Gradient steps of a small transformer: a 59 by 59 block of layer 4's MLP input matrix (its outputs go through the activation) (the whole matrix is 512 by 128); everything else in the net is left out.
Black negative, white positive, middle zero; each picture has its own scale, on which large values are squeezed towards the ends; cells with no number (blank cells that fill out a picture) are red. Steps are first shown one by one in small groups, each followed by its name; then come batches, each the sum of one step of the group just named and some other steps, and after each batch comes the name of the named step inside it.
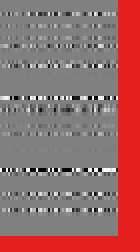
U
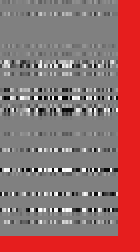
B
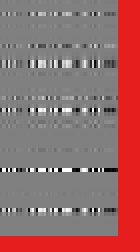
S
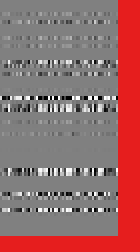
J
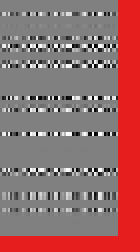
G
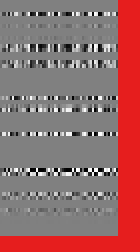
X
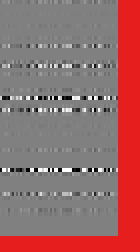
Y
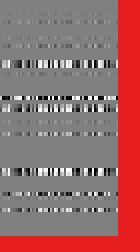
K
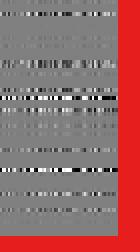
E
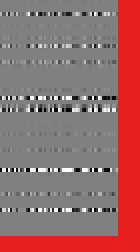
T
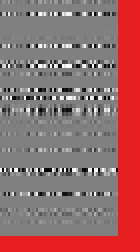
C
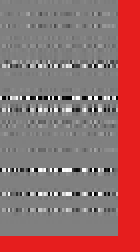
Y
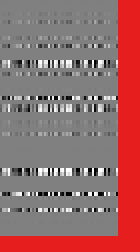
K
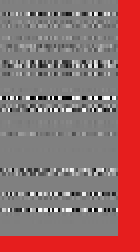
J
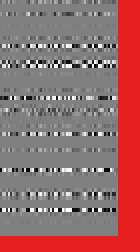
G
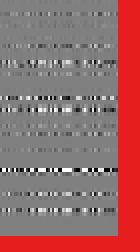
S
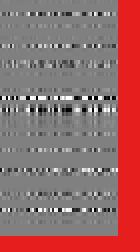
T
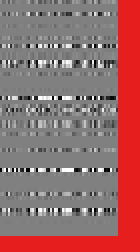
T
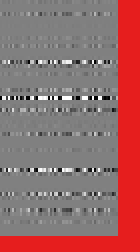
E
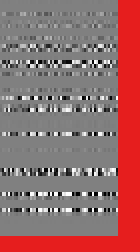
G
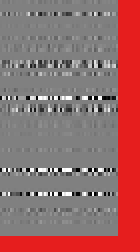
E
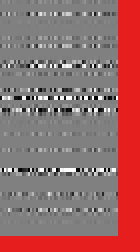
C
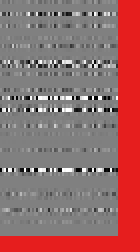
E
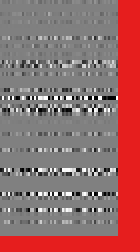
B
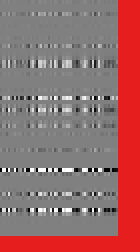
S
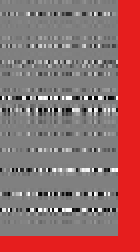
T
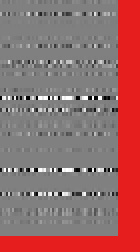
E
